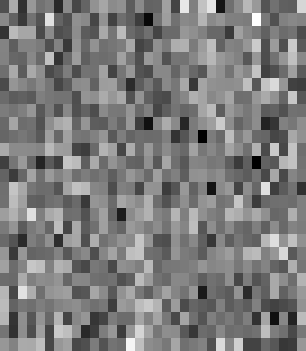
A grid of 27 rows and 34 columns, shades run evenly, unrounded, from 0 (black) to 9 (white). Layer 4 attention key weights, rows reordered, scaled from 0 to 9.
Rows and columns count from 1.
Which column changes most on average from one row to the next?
29
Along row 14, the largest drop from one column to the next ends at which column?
32
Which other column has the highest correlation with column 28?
21
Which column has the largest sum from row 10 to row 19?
33
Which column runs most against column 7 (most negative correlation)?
14
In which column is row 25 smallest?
31
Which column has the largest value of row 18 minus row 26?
22
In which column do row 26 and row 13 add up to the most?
8
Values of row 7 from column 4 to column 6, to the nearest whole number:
4 5 4
